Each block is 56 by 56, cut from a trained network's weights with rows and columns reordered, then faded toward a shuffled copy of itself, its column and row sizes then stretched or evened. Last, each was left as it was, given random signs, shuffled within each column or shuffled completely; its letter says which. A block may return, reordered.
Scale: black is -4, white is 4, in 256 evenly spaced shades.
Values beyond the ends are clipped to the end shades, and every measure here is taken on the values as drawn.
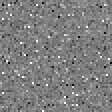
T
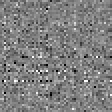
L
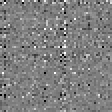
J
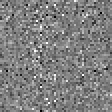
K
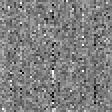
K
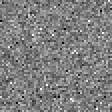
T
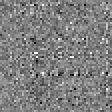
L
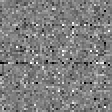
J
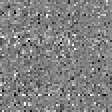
J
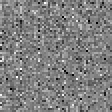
K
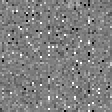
K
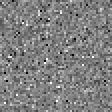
T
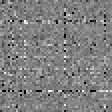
L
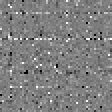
L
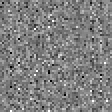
K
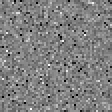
T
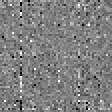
J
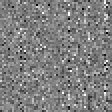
K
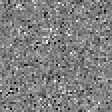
T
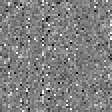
K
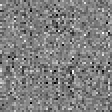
L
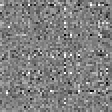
J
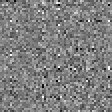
J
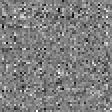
J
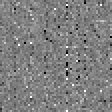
K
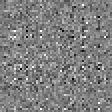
J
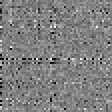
L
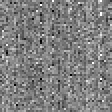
K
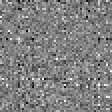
J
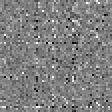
L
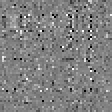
L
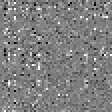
L
